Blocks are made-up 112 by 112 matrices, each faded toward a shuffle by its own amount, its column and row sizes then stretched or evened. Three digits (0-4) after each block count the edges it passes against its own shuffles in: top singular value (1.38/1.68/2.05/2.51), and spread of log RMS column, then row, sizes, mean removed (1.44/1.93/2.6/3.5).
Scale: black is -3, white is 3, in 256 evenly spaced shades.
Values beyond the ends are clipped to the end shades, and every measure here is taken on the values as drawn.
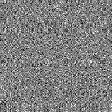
4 1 0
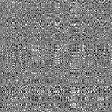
4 2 3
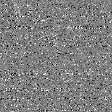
0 0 3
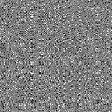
4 2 1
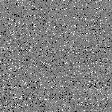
0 1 2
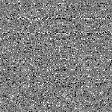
3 1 3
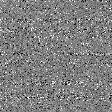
0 0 3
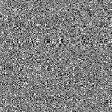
3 1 2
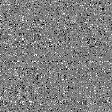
2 1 3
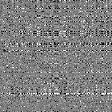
4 2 4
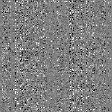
1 4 2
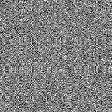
4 1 0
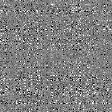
1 3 4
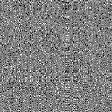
4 2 1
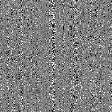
3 4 0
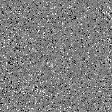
0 2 1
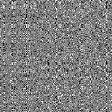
4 3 0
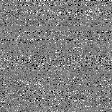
0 1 4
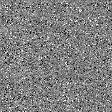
0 1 1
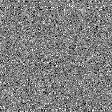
1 0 2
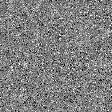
1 0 1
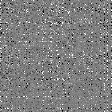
2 3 3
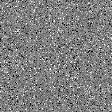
0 2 1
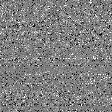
1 0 3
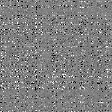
0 3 4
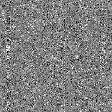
2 2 0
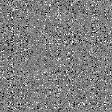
2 3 3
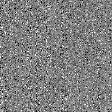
0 3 0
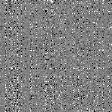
1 4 3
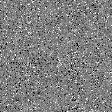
1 2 0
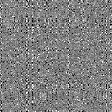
4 3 2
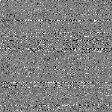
2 1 4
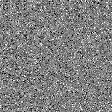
2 0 0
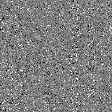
0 2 1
